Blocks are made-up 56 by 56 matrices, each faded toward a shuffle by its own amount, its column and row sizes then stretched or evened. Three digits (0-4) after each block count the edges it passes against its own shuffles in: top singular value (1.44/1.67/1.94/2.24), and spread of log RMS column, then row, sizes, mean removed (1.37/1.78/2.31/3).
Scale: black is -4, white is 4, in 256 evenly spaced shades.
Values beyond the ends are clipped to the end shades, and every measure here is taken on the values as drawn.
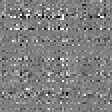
3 2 4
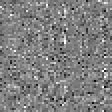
3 2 0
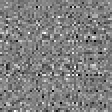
3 1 3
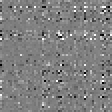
2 3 3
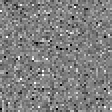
1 1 0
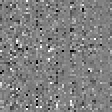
0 3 1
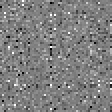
1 2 0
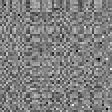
4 2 0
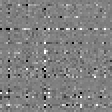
3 2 3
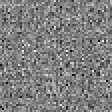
2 1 1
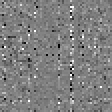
1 3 1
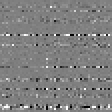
4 1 4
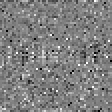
3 0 1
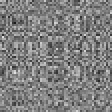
4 2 3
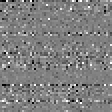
3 1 4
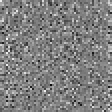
3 2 0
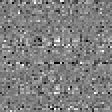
3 1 3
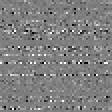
1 1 4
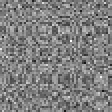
4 0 0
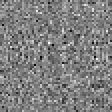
3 1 1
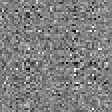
3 2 2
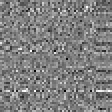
4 0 3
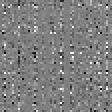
0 4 2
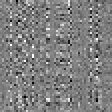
4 4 0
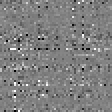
2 2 3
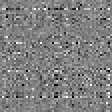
4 1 3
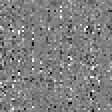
0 3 1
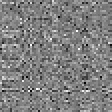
4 1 2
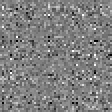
0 2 3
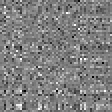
4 2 2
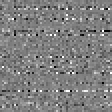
1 1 4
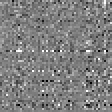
3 3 3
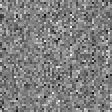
0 2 0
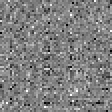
2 1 0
